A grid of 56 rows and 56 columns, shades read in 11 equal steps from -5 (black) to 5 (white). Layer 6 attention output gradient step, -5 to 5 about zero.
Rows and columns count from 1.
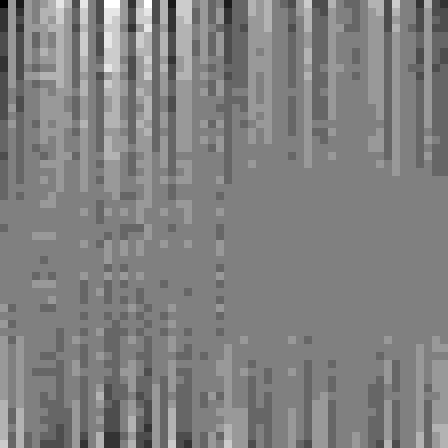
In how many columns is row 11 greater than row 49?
21
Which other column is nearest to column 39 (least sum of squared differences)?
50
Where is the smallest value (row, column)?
1, 1
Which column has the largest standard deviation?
14
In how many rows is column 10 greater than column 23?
12
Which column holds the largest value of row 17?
19
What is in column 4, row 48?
0
